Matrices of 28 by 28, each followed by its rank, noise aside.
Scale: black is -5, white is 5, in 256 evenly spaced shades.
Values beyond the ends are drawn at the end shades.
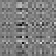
two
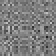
three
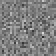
six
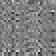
three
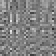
three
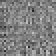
six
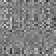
three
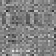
three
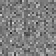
six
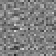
three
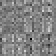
three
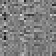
four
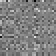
four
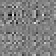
three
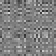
two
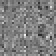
four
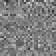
six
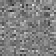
six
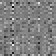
three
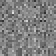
four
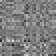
three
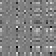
two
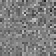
six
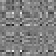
two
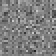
six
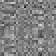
four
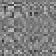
four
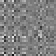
two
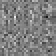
four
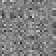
four
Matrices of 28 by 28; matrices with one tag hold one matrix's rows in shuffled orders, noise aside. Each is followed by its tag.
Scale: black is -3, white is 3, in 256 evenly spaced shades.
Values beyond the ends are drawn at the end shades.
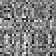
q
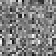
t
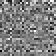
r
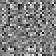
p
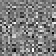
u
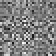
q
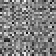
q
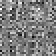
t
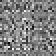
q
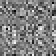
u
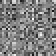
u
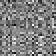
u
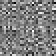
u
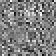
p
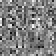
t
